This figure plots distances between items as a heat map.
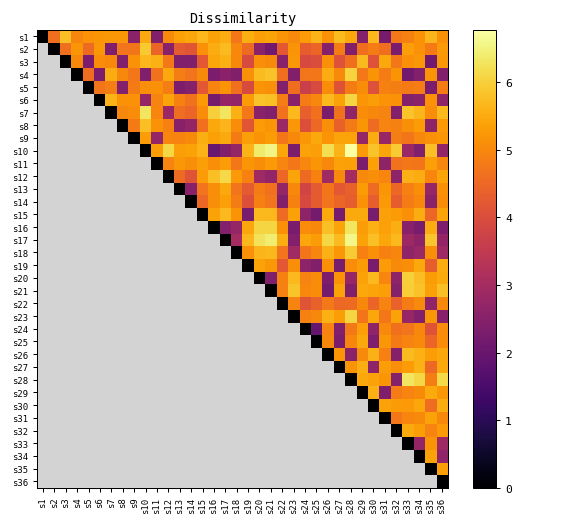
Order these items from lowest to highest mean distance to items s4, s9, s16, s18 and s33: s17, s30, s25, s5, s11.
s17, s11, s5, s25, s30
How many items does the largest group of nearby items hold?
10
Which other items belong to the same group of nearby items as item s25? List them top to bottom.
s15, s19, s24, s27, s30
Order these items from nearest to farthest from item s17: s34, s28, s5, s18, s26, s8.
s34, s18, s5, s8, s26, s28
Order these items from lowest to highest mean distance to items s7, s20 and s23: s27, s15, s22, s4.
s4, s22, s27, s15
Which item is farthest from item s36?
s28
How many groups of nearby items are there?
5
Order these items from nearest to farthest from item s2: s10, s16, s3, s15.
s3, s15, s16, s10
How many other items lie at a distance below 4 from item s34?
9
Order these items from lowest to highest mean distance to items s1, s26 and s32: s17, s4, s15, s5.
s5, s4, s15, s17
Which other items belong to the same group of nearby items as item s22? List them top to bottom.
s3, s5, s8, s13, s14, s35
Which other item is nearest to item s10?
s16
